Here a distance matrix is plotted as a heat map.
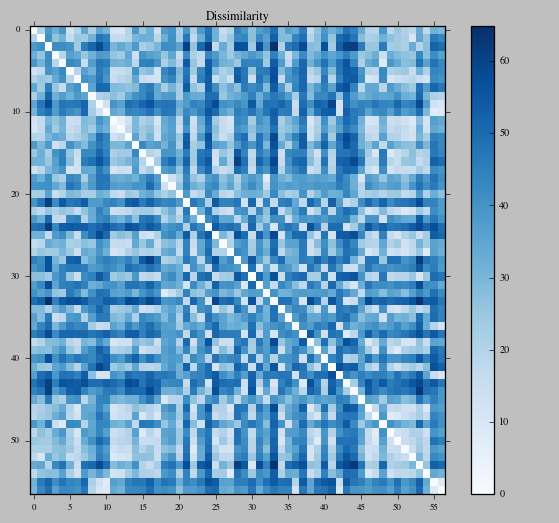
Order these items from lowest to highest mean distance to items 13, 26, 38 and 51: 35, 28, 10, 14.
14, 35, 10, 28
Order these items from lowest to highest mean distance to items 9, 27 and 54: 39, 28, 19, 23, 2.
39, 2, 23, 19, 28
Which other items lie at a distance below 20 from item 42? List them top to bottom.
9, 10, 36, 55, 56
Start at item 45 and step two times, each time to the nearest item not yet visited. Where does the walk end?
32
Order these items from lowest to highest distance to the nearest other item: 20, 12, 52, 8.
12, 52, 20, 8
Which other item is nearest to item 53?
30
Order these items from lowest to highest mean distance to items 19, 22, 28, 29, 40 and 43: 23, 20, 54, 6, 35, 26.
20, 23, 26, 35, 54, 6
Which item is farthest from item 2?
33
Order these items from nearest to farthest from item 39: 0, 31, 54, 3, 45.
54, 0, 3, 45, 31
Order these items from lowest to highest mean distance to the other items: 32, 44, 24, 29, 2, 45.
45, 32, 29, 2, 44, 24
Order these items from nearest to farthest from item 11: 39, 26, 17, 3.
17, 26, 39, 3
